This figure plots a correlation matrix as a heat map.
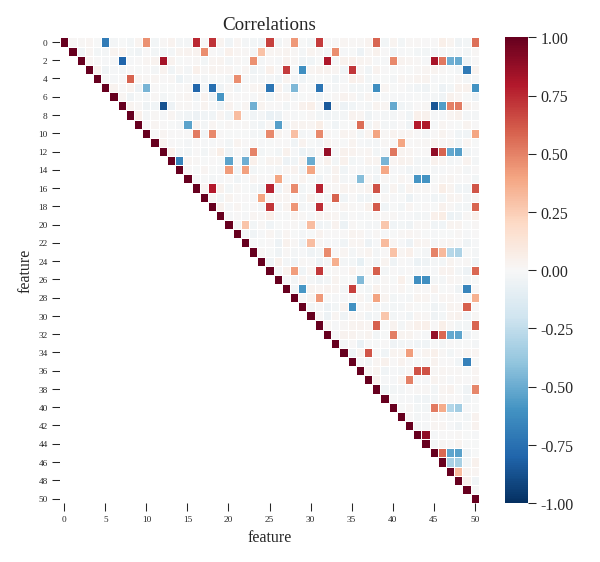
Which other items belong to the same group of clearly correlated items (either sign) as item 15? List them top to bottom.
9, 26, 36, 43, 44
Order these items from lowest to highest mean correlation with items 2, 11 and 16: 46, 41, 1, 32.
1, 41, 46, 32
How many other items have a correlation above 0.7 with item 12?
3
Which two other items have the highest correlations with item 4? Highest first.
8, 21
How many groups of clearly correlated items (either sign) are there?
10
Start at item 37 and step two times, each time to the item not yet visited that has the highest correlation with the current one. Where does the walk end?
42
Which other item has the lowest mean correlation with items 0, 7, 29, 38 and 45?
5
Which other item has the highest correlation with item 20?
14
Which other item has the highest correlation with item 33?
17
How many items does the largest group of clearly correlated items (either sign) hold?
10
